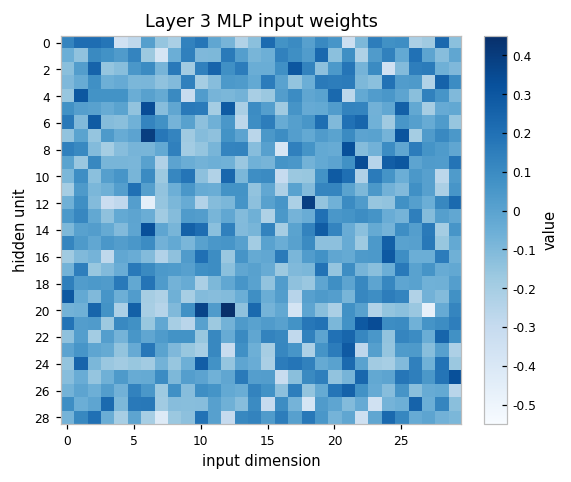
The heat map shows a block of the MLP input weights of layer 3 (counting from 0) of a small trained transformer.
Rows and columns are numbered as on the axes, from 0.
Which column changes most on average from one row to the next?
6
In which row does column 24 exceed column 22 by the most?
28
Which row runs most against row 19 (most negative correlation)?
2
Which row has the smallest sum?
12
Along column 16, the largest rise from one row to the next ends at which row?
9
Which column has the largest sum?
21
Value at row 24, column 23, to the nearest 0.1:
-0.2
